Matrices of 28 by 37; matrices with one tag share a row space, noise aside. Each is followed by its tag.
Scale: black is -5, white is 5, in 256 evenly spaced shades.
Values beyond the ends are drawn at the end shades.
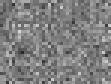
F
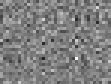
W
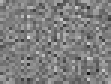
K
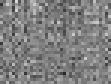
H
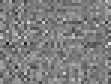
H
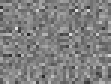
W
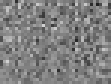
W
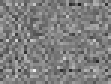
H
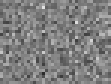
W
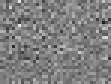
F
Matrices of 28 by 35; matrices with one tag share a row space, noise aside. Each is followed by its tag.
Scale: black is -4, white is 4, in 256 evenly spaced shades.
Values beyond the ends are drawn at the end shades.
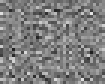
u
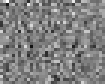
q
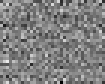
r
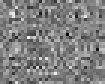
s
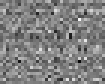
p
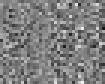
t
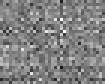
r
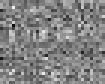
u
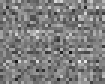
p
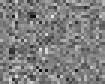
s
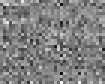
r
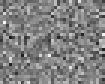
t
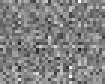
p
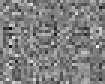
s
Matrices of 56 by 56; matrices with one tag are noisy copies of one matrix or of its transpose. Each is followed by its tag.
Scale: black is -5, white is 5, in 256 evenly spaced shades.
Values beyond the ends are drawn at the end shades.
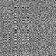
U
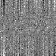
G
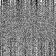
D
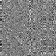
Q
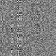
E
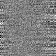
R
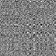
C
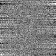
G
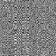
U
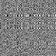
U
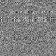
E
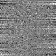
G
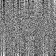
G
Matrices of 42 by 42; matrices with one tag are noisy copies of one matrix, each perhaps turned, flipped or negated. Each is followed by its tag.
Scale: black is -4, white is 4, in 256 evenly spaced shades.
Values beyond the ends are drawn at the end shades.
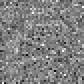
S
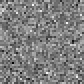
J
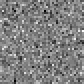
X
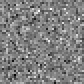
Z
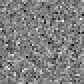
Z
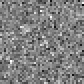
S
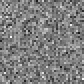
J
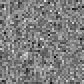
S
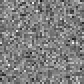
J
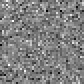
J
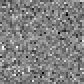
Z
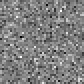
X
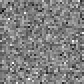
J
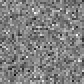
Z
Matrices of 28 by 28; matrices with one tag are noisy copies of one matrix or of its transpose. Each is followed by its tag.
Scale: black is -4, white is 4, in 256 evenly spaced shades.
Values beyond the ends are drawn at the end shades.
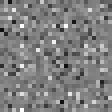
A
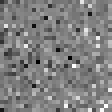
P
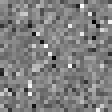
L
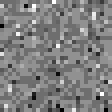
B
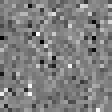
L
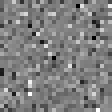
L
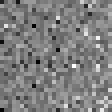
P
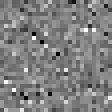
L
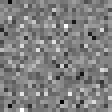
A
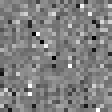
L
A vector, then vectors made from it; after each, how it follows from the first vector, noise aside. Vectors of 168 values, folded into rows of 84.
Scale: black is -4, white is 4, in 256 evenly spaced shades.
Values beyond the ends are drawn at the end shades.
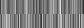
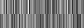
wrapped around, negated.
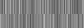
reversed, negated, shrunk.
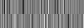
reversed, negated, partly zeroed.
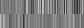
reversed, negated, partly zeroed.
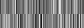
copied.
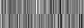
negated, partly zeroed.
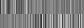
partly zeroed.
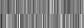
partly zeroed.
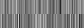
negated, partly zeroed.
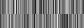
wrapped around, negated.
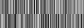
wrapped around, negated.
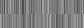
reversed, negated, shrunk.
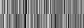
wrapped around, negated.
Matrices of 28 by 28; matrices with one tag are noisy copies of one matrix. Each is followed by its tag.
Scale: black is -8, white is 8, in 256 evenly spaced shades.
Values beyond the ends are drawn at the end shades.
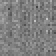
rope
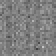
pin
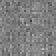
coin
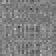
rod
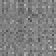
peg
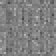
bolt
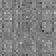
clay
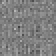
rod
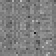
pin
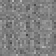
pin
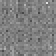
peg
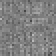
coin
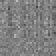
rope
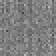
peg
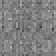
clay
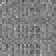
rod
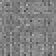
coin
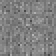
coin
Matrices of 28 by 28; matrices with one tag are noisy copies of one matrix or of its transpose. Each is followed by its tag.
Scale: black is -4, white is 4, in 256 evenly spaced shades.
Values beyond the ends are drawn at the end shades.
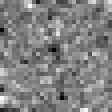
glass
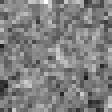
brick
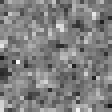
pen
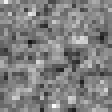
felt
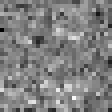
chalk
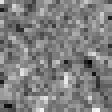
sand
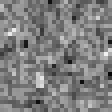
felt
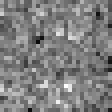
chalk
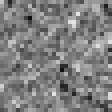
sand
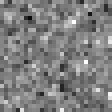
sand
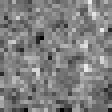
chalk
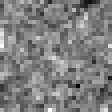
brick
